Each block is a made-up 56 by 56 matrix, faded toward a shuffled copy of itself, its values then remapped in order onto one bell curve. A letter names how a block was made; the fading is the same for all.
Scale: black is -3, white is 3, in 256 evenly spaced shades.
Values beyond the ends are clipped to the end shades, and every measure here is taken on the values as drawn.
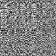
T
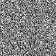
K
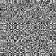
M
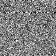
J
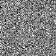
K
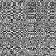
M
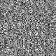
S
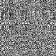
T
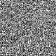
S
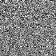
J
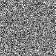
K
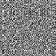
T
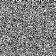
J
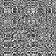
M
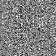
S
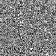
S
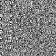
S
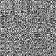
T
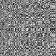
M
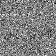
J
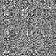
T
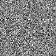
K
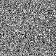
J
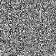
K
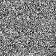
J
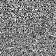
J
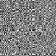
M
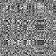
M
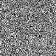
S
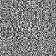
T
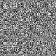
T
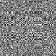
M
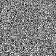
S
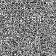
J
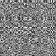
M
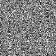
K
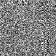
S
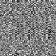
T
